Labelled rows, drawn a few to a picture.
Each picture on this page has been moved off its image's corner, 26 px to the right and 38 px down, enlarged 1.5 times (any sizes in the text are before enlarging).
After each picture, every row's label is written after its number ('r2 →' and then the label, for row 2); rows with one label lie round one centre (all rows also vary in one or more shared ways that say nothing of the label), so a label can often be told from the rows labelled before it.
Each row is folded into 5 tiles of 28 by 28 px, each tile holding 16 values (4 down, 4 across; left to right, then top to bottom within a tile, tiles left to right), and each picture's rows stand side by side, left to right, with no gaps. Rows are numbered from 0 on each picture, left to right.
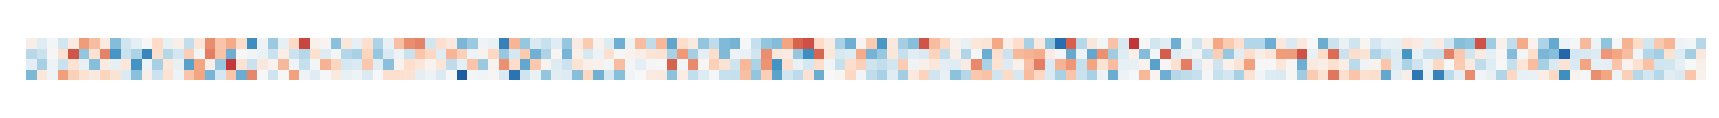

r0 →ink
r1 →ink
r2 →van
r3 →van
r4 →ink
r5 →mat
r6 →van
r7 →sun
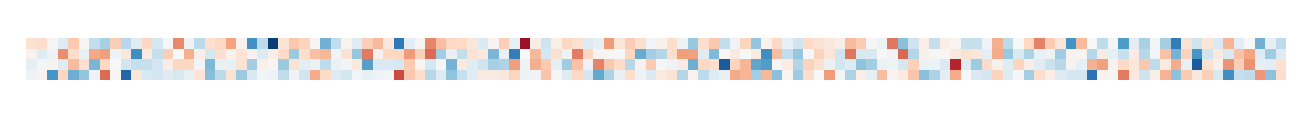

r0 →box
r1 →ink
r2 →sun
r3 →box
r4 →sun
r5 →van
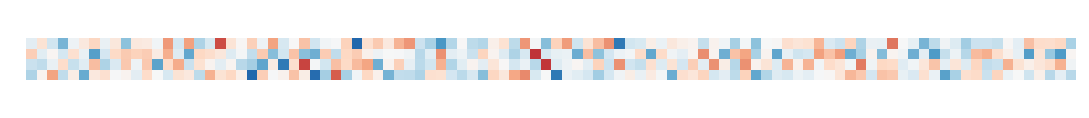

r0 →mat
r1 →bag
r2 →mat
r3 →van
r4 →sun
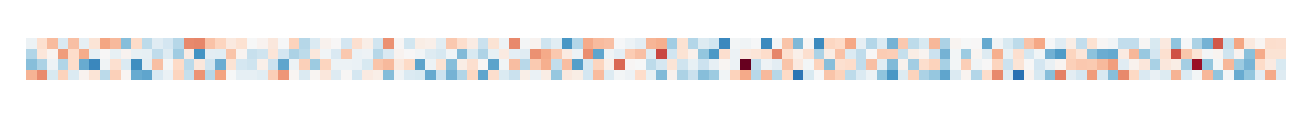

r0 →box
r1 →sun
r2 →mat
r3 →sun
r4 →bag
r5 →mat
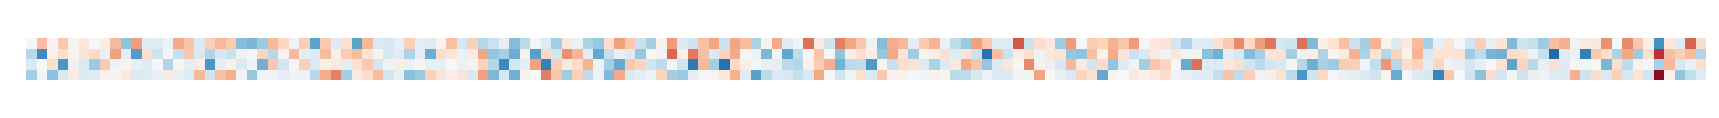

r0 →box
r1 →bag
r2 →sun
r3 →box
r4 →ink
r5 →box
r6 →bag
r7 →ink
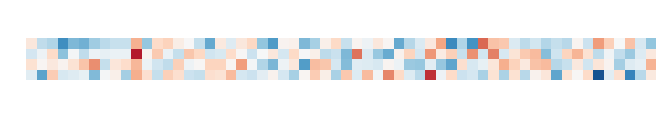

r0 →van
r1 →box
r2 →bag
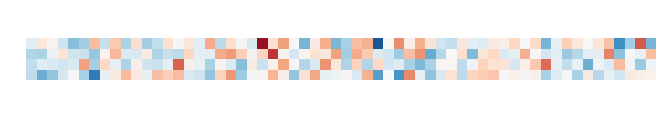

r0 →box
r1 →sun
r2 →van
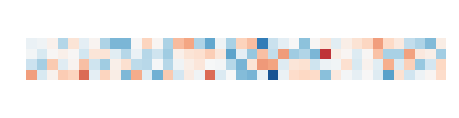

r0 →van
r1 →mat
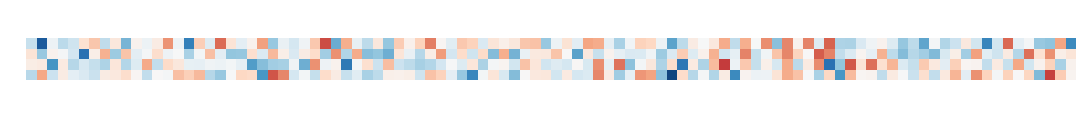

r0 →ink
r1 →box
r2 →box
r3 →bag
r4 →van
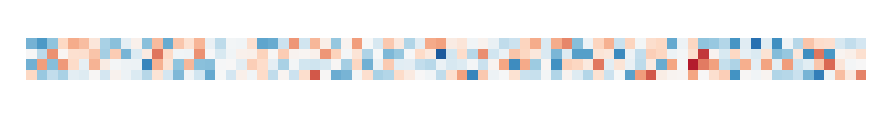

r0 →bag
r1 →mat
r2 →box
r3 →van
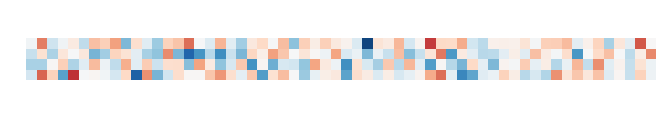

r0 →mat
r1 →box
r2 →box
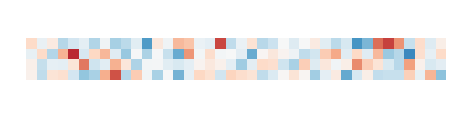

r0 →van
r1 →mat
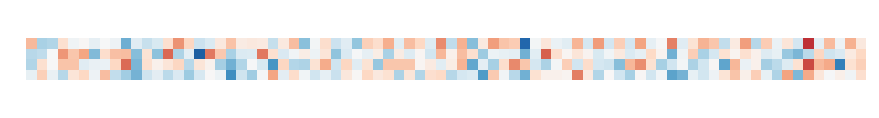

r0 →mat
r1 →box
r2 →bag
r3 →box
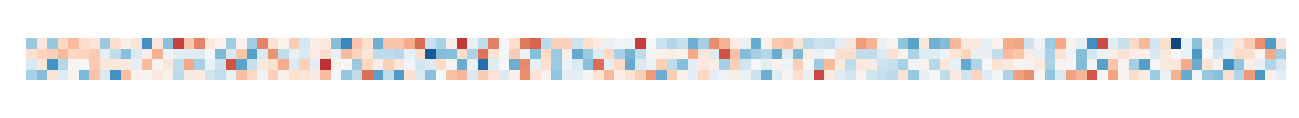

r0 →bag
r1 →sun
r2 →box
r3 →ink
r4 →box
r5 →ink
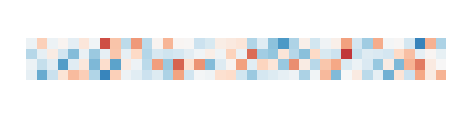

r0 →box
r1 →van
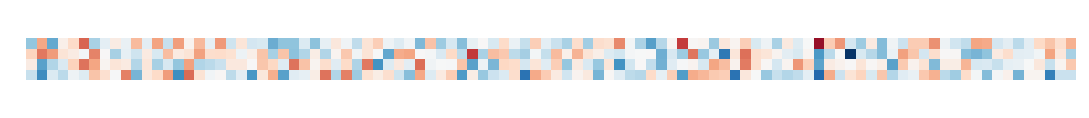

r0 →bag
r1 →van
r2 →bag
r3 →sun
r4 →ink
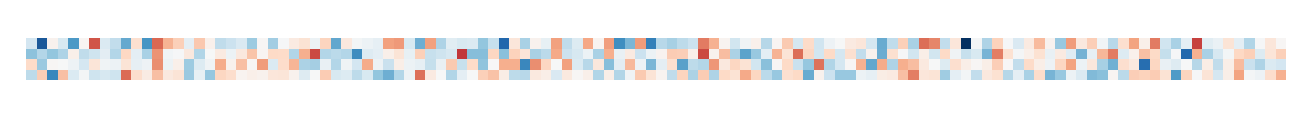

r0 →ink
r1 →van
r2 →van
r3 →bag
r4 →ink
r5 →box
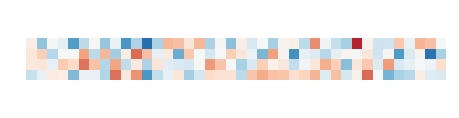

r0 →van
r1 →sun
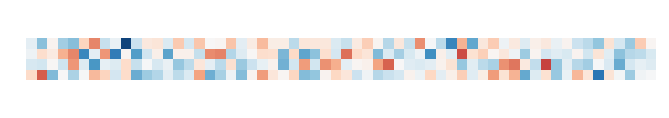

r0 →ink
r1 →sun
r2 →bag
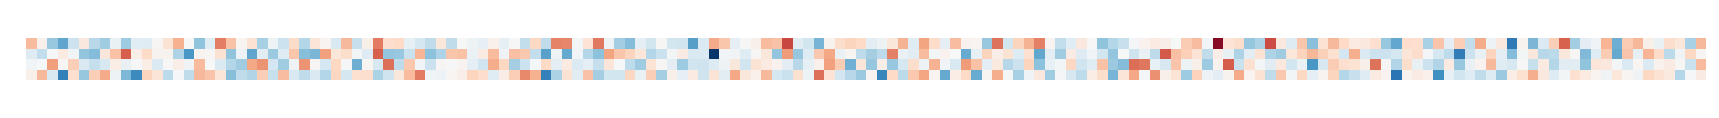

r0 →mat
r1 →mat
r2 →van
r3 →ink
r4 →bag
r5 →mat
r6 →bag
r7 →ink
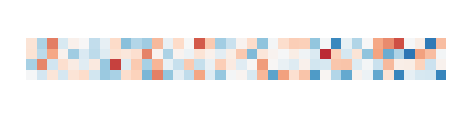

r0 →sun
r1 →mat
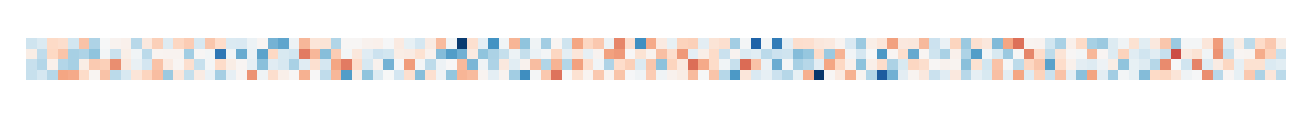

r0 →sun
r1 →ink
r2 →ink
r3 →van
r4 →box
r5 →mat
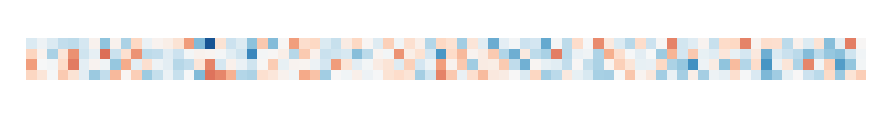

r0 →van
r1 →ink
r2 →van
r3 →box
